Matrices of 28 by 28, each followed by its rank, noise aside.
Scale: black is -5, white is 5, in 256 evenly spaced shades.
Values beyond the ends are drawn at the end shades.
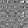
three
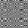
one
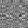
two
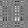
one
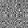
four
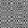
two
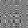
two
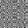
two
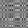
one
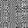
four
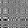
one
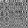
three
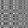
one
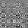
three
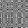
two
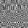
three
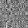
four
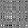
two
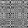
two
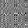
three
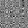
four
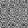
three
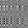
one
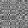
two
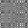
one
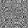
four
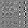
two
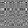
two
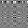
one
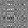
two
